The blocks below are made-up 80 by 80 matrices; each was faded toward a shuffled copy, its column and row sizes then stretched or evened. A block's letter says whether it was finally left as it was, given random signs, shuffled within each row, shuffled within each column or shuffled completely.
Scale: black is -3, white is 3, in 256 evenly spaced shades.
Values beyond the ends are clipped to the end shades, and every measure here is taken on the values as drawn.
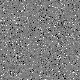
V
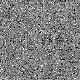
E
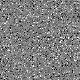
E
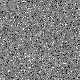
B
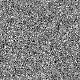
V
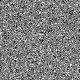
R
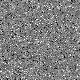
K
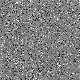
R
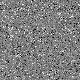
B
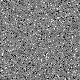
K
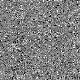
E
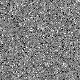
B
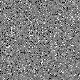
E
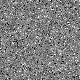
K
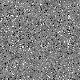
E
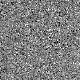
V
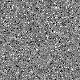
V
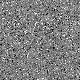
B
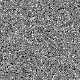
V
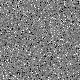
K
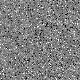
R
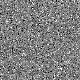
R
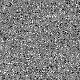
B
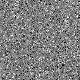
R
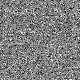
B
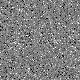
K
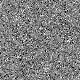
R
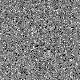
V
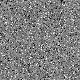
R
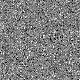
R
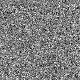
B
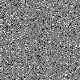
V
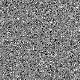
V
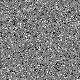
B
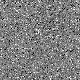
B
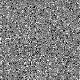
E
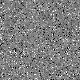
V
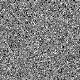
V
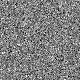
K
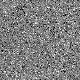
V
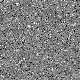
K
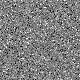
K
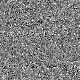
B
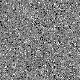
V
